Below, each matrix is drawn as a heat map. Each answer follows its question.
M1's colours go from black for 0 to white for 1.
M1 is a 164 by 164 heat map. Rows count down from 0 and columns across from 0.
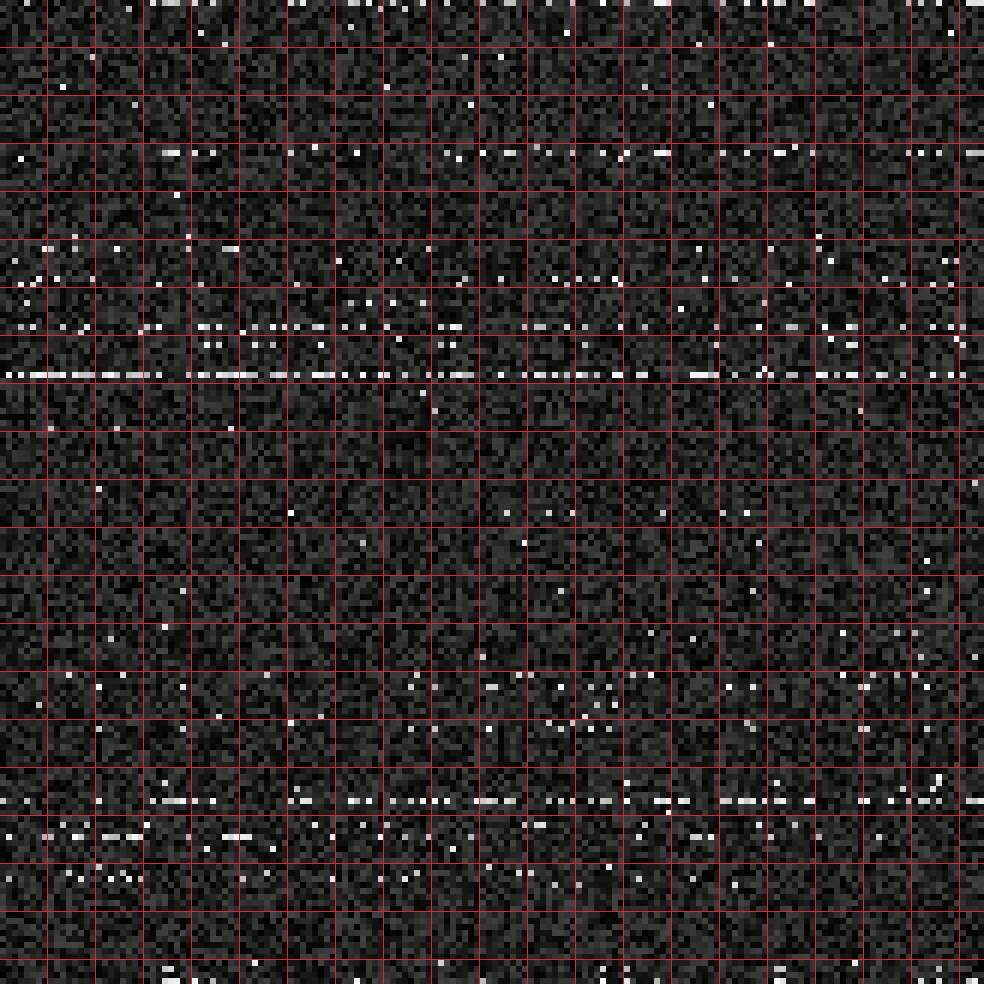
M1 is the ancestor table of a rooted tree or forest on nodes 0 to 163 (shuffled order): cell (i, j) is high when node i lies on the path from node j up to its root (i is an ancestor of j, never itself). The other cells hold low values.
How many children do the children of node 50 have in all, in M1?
3
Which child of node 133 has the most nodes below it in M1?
0
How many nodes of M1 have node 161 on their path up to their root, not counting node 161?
7
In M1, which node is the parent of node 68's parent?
114
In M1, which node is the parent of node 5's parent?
54
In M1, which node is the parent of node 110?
85
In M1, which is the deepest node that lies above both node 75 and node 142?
57
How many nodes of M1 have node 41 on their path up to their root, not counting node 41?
12
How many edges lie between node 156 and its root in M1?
7
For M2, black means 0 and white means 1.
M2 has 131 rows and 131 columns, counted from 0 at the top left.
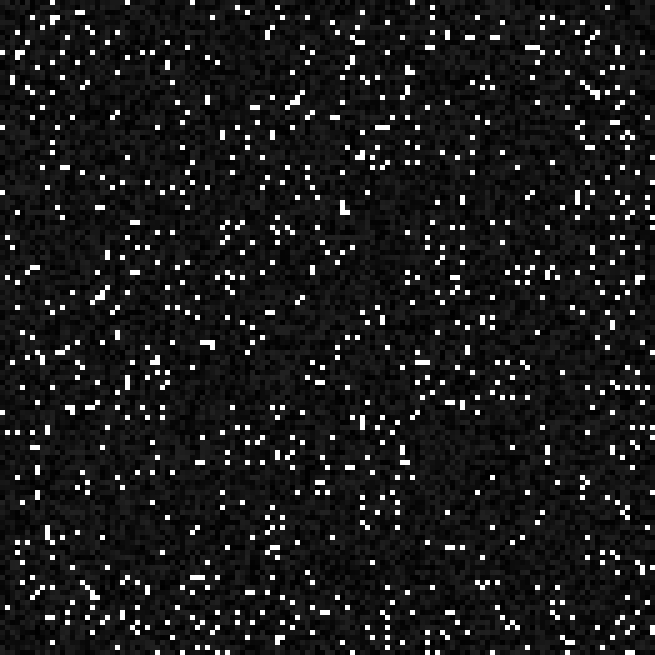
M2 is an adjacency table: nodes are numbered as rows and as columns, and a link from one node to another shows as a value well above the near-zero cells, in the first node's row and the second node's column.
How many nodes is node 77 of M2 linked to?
10
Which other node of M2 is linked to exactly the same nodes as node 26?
node 101
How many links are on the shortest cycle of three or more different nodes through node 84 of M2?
5
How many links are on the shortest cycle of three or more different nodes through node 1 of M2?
5
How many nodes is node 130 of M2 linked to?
11
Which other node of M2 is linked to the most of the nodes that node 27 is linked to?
node 62
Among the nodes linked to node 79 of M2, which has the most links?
node 105
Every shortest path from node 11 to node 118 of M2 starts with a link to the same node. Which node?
node 70
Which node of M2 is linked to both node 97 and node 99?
node 116
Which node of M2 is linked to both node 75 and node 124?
node 102
